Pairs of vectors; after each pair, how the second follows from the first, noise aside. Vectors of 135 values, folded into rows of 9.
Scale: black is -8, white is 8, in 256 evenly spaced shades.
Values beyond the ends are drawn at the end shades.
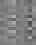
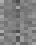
wrapped around.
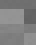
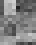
wrapped around, negated, scaled up.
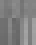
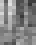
reversed, scaled up.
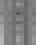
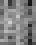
wrapped around, negated, scaled up.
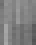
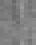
wrapped around, shrunk.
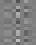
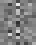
reversed, scaled up.
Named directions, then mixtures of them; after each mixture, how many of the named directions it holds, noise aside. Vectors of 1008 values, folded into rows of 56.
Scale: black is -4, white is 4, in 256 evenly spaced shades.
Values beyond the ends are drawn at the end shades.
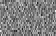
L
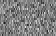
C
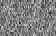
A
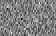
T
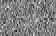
four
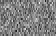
three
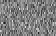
two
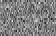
four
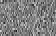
three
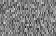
one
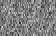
one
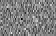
one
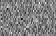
one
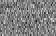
three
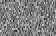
two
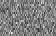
three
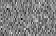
one
